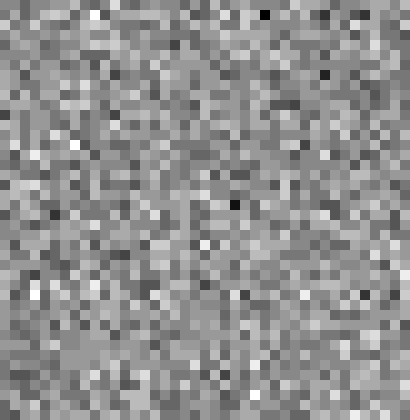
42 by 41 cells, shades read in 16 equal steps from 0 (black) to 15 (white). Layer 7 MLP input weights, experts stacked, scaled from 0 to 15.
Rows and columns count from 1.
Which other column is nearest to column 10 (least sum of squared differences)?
34
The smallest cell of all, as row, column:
2, 27
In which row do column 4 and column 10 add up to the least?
28
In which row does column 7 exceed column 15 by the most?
30
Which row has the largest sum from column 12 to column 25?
6
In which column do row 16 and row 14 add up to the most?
4
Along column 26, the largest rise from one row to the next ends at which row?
40
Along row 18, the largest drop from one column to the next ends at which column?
22
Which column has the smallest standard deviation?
19
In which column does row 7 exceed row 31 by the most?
16
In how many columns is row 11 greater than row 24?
15
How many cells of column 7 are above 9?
13
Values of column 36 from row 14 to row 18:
6 9 9 5 11
